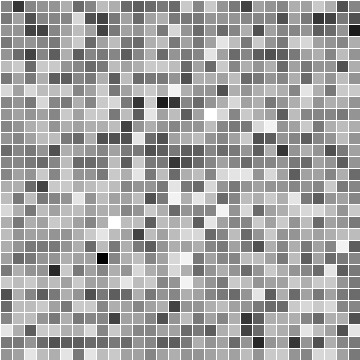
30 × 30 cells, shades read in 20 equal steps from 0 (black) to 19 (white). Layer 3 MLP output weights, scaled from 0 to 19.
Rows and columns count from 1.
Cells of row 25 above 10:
12
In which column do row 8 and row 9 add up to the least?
14
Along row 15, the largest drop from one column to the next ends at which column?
13
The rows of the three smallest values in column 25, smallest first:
29, 15, 25
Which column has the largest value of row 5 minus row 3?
30
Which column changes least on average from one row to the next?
2
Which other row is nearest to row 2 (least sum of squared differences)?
3
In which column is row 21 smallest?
22
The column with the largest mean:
6
